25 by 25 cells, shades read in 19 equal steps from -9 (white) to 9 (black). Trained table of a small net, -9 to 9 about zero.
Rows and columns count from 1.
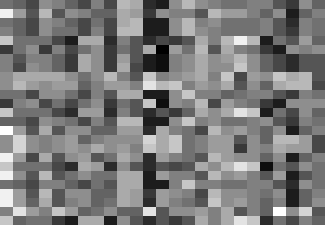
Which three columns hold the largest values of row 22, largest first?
23, 12, 16
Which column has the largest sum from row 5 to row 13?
13
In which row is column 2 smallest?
24
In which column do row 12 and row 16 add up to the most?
21
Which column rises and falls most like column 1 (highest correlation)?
17
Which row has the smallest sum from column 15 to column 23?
9
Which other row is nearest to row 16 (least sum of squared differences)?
10
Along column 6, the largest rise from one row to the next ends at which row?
25
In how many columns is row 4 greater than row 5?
14
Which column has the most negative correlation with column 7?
15
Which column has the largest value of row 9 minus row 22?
1
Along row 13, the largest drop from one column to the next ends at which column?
7
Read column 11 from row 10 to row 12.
0 -3 3
